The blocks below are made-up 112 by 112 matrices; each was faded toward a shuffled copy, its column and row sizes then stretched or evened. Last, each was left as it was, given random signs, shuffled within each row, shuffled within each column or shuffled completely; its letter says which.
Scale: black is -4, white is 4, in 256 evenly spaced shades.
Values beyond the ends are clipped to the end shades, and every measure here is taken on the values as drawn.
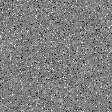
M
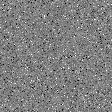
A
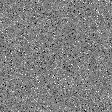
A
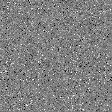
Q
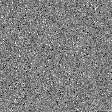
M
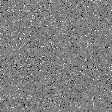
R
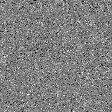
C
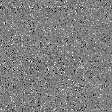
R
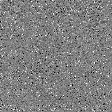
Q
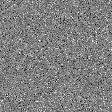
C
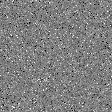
A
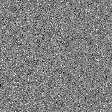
M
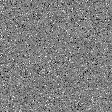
A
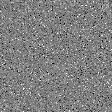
M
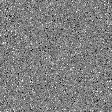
M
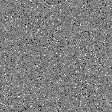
M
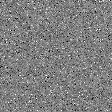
C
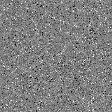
M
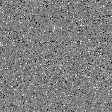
C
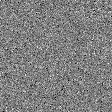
A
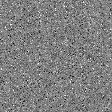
M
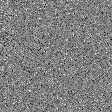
A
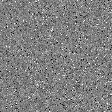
M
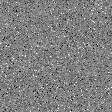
A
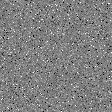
A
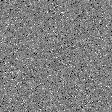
A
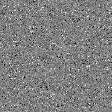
R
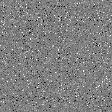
Q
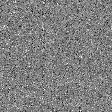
M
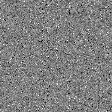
M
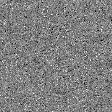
M
